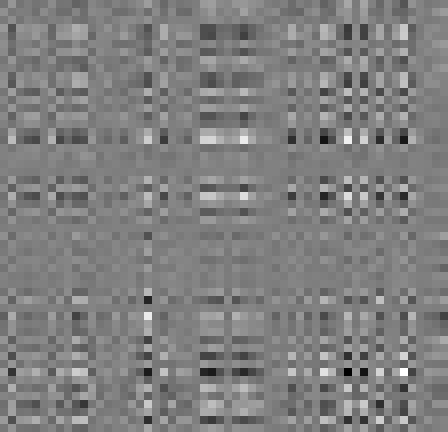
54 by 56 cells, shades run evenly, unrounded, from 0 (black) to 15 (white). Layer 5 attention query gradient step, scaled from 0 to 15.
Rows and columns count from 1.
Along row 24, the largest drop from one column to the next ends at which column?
52
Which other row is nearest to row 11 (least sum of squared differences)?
10
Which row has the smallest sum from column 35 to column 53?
18
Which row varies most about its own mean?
47
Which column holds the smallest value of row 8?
51
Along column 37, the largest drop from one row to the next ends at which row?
25
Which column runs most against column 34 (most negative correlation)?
16
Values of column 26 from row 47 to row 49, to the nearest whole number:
2 7 11
